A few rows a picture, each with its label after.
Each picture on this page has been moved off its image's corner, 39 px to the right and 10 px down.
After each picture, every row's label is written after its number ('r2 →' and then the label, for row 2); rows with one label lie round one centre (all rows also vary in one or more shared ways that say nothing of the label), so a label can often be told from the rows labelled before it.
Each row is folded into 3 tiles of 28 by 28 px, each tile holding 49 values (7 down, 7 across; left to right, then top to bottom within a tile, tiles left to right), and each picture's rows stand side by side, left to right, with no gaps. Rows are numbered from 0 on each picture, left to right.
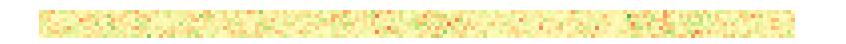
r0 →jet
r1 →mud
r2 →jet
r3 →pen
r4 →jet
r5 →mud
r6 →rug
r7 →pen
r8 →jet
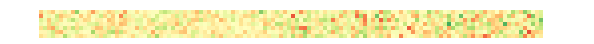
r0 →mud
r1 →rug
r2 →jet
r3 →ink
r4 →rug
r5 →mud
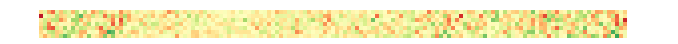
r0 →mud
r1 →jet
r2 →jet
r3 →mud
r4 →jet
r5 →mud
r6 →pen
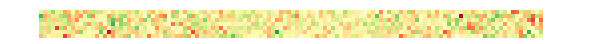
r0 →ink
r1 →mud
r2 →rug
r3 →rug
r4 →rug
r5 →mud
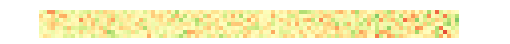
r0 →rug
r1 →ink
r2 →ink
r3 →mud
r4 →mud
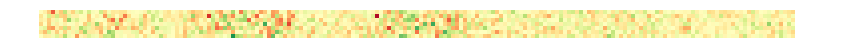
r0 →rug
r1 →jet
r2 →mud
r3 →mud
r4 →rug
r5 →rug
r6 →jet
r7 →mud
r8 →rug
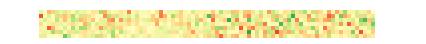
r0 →ink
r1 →ink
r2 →mud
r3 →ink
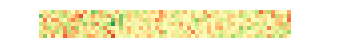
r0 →jet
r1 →ink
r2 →ink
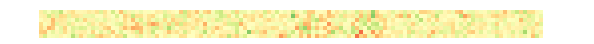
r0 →ink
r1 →ink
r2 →mud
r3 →pen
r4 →mud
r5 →jet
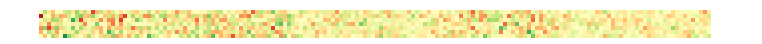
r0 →mud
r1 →mud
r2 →jet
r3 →jet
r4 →mud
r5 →rug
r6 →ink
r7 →jet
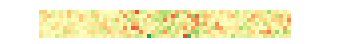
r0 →ink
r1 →ink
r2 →jet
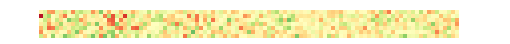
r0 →ink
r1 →ink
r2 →mud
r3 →mud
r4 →pen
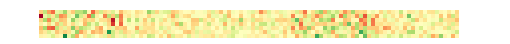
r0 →mud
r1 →pen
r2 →mud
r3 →pen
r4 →ink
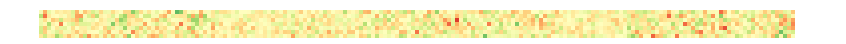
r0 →rug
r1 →jet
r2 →pen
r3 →rug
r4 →pen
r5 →pen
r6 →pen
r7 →jet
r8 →ink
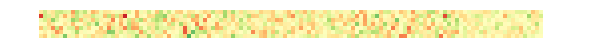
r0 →mud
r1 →jet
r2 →mud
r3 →jet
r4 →rug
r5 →jet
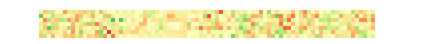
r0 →mud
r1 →jet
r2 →jet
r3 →rug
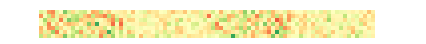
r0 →pen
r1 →mud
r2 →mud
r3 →jet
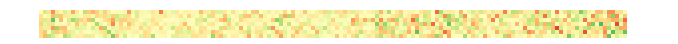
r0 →pen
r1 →ink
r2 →jet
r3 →mud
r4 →mud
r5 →jet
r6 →jet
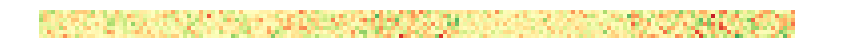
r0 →jet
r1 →jet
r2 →jet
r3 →rug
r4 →rug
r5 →ink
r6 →ink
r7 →jet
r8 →ink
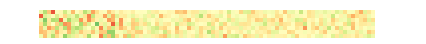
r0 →pen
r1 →mud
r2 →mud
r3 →pen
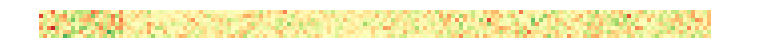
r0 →ink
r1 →pen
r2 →jet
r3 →rug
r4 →ink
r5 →mud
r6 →jet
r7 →ink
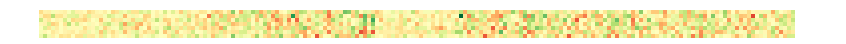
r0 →jet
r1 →ink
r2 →pen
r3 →rug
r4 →jet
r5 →pen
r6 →jet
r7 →rug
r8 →pen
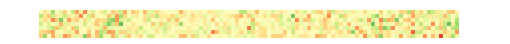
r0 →jet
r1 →pen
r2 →mud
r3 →ink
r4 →rug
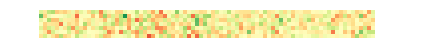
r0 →pen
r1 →ink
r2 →mud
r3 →jet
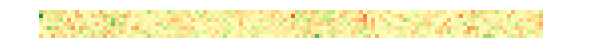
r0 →pen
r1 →ink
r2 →ink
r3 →pen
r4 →rug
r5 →mud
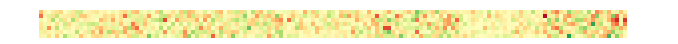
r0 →mud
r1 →jet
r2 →pen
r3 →jet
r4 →ink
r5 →pen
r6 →pen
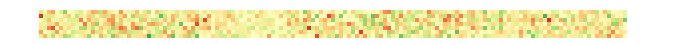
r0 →ink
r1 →pen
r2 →ink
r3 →ink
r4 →ink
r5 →rug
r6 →mud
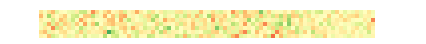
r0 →rug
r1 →ink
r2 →rug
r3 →jet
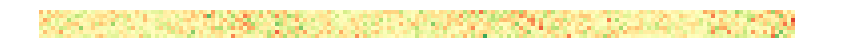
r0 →rug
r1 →mud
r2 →pen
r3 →rug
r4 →pen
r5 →pen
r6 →pen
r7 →ink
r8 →jet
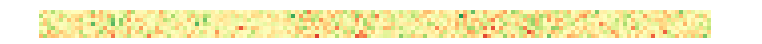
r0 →mud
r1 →rug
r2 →pen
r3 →pen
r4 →mud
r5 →jet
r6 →jet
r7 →rug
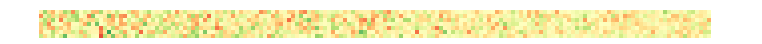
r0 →pen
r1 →ink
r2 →ink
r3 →rug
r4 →rug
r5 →pen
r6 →rug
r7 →jet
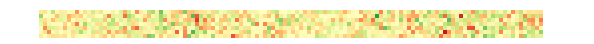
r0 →pen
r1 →jet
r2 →ink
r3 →pen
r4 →pen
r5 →ink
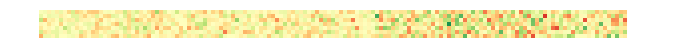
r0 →mud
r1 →rug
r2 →rug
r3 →mud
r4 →rug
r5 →mud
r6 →ink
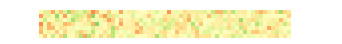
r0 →pen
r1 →jet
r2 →mud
